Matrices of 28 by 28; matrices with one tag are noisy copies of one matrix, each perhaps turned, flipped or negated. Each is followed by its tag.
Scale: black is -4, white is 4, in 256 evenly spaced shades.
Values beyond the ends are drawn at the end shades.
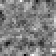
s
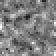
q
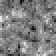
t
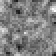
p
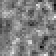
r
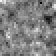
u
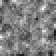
s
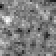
u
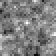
t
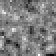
r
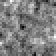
t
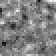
r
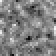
q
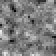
s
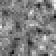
r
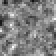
s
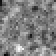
u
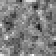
q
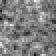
t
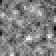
q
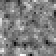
s
